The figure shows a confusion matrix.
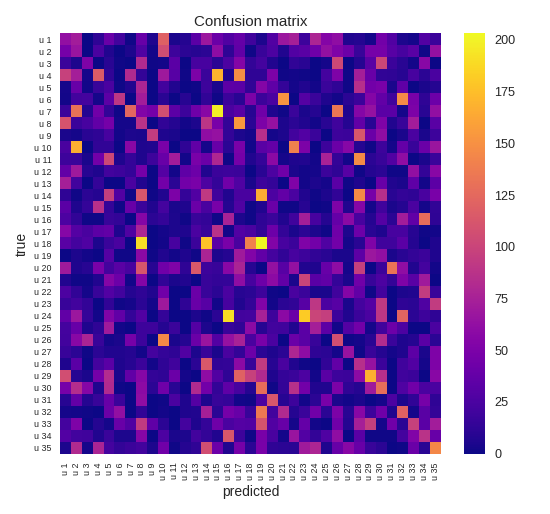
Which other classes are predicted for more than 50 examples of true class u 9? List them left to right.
u 14, u 15, u 19, u 28, u 30
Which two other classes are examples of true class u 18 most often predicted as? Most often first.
u 19, u 8
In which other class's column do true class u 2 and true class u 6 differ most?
u 21
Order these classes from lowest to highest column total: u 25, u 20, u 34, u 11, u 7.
u 11, u 7, u 25, u 34, u 20
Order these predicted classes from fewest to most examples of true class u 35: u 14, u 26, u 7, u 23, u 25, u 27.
u 25, u 7, u 26, u 27, u 23, u 14
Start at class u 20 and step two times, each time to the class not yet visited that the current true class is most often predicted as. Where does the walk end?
u 8
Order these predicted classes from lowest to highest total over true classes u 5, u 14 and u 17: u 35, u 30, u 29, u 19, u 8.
u 35, u 29, u 30, u 19, u 8
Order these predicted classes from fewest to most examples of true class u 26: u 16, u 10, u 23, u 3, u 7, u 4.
u 4, u 23, u 7, u 16, u 3, u 10
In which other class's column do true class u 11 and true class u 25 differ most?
u 28
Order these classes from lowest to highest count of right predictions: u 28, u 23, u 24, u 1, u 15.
u 23, u 15, u 1, u 28, u 24
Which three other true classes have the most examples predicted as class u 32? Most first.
u 6, u 24, u 16
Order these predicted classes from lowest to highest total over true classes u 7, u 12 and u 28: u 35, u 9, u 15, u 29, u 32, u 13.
u 32, u 9, u 13, u 29, u 35, u 15
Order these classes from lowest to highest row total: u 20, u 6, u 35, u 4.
u 6, u 35, u 4, u 20
